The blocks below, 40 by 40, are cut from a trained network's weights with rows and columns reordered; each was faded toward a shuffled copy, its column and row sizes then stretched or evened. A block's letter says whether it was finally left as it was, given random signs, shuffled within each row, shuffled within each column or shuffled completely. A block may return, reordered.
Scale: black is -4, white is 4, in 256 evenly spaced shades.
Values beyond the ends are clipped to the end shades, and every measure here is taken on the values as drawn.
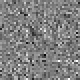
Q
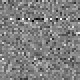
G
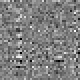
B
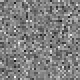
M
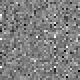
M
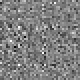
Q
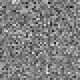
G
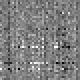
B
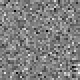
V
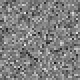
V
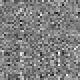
B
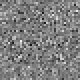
G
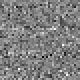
G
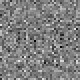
B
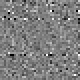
Q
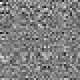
B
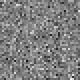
V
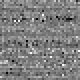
G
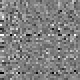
B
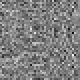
B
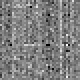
B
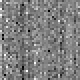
M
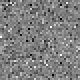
V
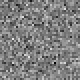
G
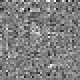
B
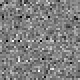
G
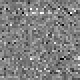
G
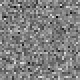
G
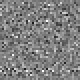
G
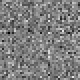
Q
